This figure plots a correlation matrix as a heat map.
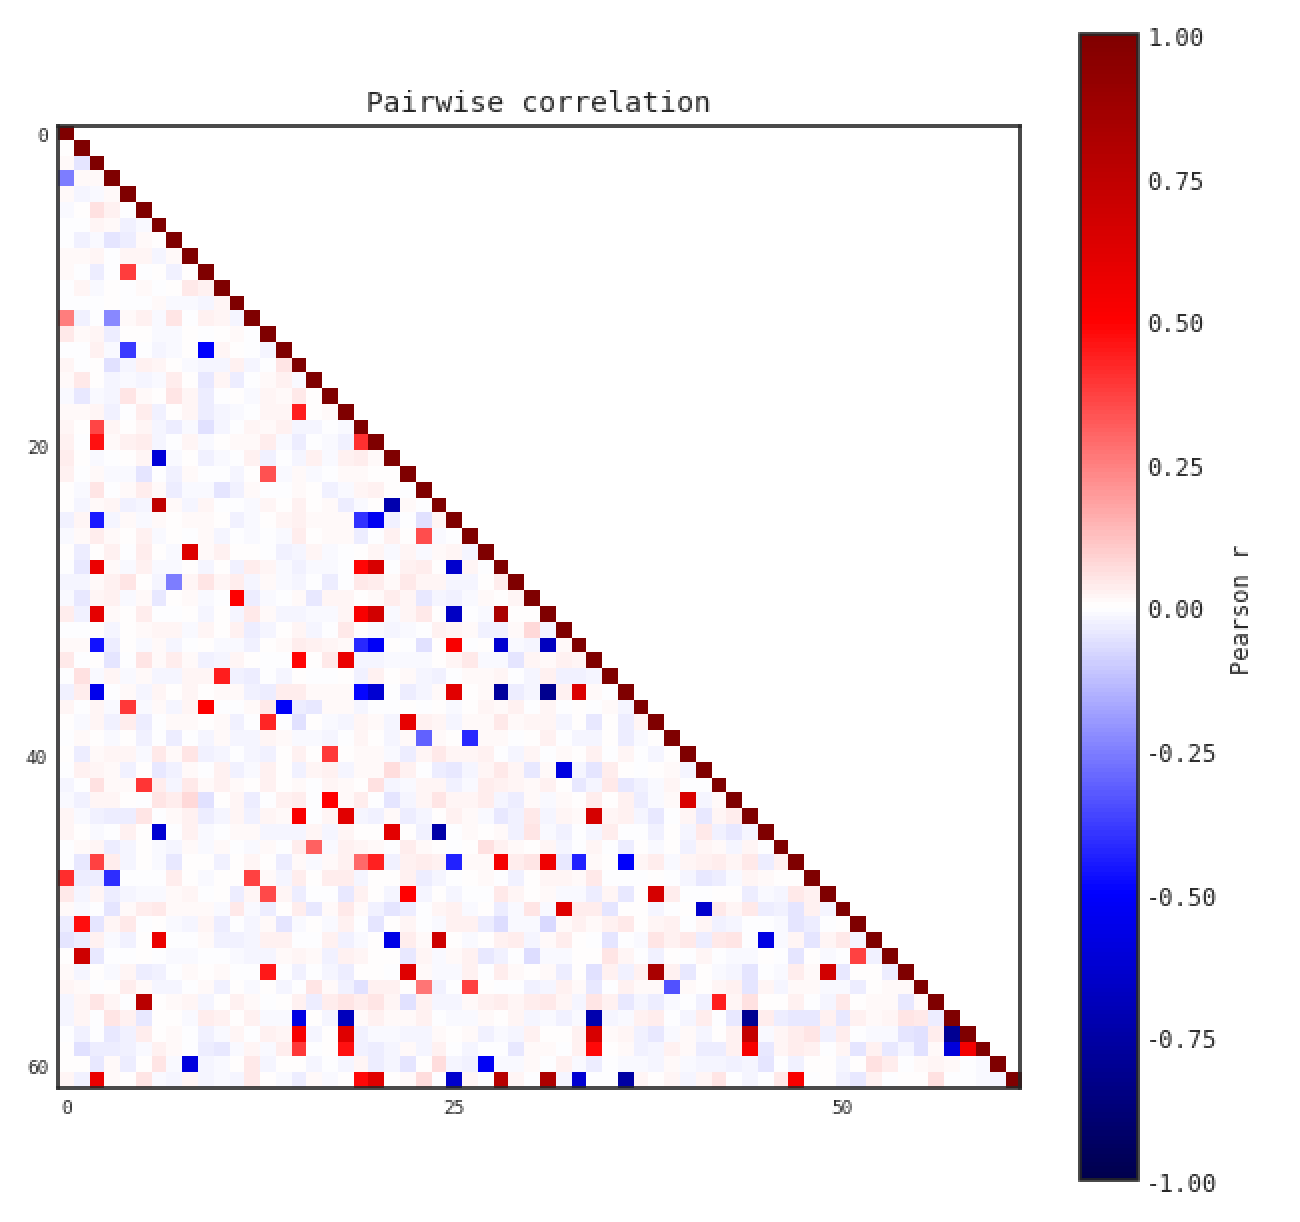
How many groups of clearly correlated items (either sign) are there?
16
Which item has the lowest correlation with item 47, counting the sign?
36
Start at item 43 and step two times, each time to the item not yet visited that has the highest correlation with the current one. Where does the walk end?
17
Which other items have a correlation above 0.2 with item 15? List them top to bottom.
18, 34, 44, 58, 59
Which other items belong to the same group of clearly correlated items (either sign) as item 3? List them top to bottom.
0, 12, 48
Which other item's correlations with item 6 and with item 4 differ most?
24
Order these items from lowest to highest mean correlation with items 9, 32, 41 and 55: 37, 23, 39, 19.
39, 19, 23, 37
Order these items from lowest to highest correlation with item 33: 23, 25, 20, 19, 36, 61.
61, 20, 19, 23, 25, 36
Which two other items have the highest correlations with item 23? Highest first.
26, 55
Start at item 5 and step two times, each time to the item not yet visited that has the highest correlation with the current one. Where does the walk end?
42
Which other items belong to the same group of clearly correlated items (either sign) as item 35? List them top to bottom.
10
